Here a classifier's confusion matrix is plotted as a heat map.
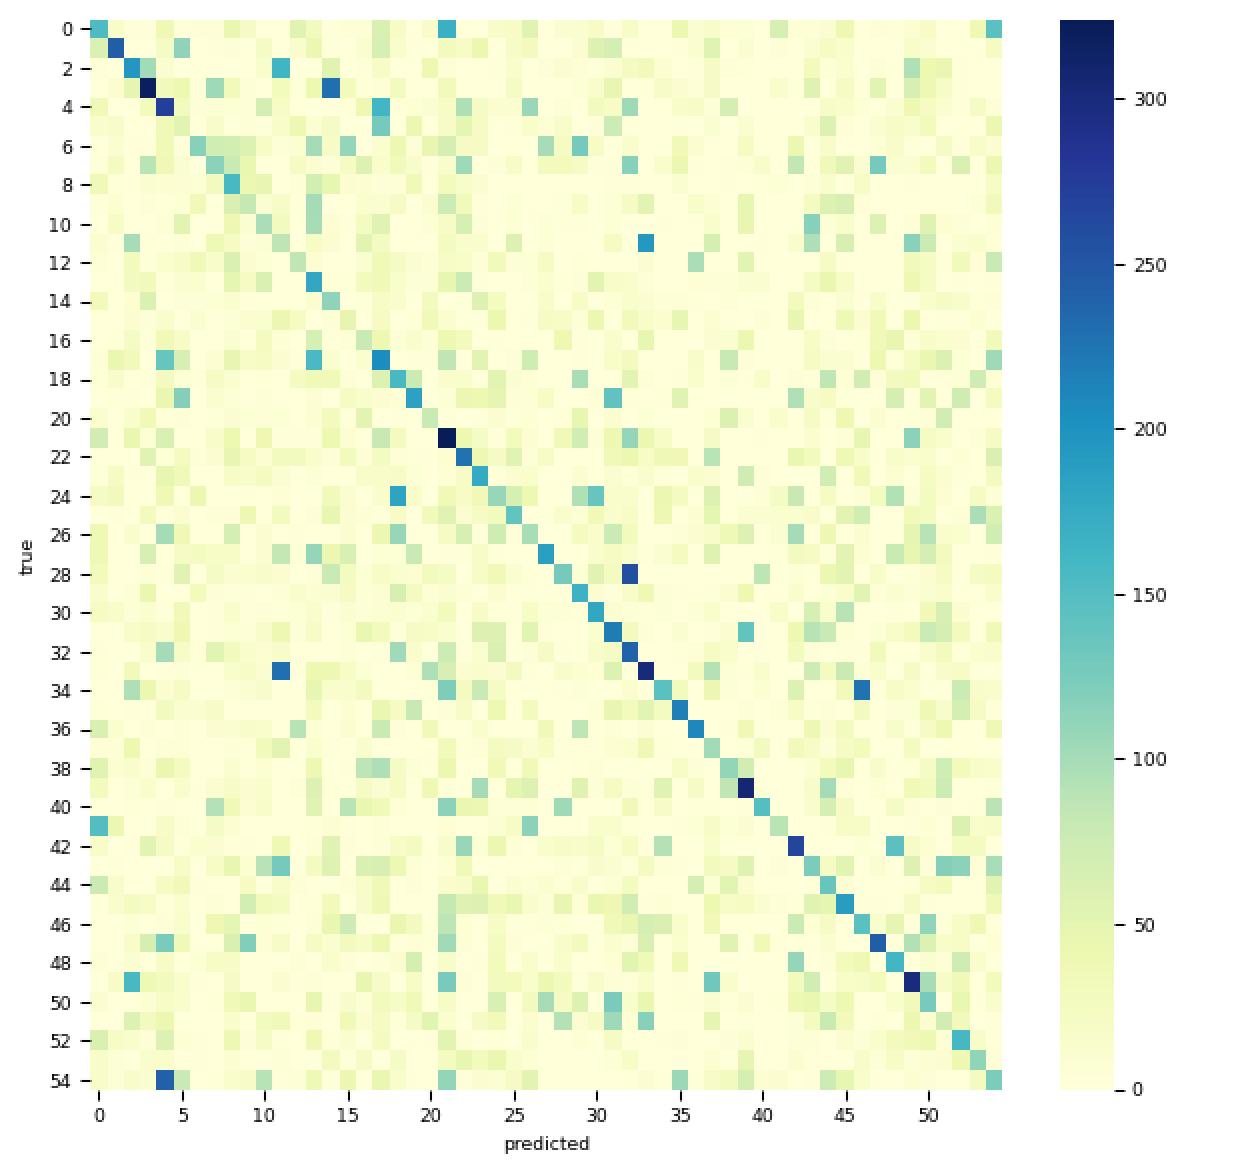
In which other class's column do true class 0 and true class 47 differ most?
54
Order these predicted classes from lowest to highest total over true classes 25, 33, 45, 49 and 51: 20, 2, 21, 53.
53, 20, 2, 21
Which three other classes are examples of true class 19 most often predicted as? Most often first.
31, 5, 42
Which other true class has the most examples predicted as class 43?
10
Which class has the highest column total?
21
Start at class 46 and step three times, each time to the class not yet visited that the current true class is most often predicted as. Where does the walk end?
39
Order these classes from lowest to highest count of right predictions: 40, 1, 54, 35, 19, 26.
26, 54, 40, 19, 35, 1
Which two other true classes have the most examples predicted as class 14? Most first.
3, 28
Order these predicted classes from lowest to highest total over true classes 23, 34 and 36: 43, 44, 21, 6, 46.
6, 43, 44, 21, 46
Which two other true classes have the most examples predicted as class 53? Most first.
25, 18
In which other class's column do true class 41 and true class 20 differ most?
0
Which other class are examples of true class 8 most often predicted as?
13
